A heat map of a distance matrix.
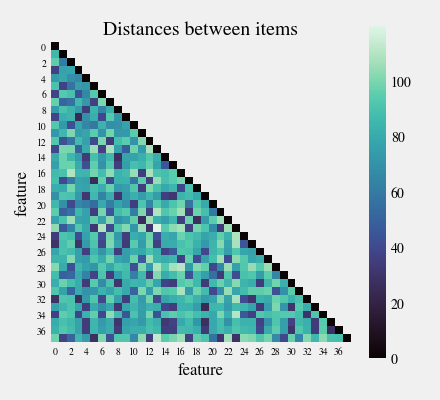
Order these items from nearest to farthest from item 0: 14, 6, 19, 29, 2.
6, 19, 14, 29, 2
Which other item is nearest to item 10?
20
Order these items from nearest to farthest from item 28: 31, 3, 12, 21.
31, 21, 12, 3
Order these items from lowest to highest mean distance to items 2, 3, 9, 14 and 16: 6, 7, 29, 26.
6, 26, 29, 7
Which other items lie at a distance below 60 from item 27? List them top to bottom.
11, 16, 18, 22
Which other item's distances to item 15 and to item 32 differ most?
34
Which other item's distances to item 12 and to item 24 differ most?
23
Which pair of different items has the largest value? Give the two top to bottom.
13, 23
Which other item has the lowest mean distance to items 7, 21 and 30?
29
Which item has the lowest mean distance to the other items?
4
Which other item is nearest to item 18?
22
